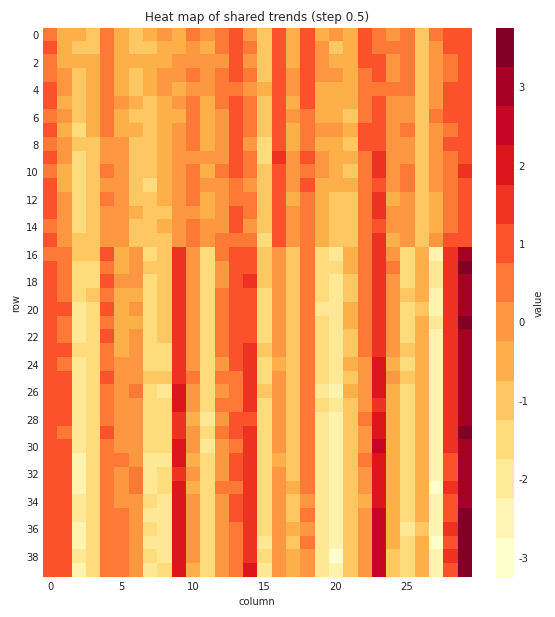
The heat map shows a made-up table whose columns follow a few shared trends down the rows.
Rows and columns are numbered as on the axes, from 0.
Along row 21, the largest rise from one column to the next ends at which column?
28
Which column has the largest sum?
29
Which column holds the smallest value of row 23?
27
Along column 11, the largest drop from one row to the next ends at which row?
16
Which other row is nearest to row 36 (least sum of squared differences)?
38
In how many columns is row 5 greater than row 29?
17
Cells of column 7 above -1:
4
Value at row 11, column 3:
-1
